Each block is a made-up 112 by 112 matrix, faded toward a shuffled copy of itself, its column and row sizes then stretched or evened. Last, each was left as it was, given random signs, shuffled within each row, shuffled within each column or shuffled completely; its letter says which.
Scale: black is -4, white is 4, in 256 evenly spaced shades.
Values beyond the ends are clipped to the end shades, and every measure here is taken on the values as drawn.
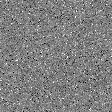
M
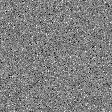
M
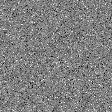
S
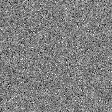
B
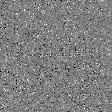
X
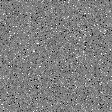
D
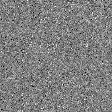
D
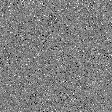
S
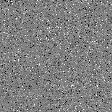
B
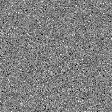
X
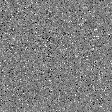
D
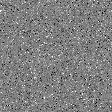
S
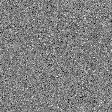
B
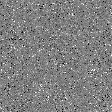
X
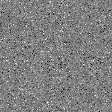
D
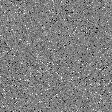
S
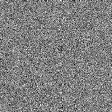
X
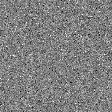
X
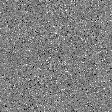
D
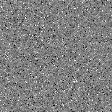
X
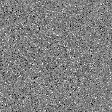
D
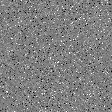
M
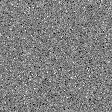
M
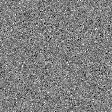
X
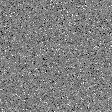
M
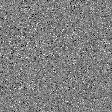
X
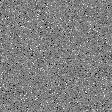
M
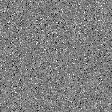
X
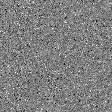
B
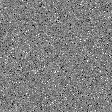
M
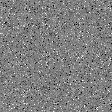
D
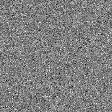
X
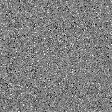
X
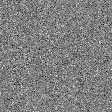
B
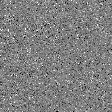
X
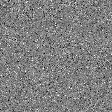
S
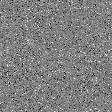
B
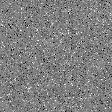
B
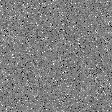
B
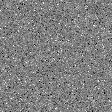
M
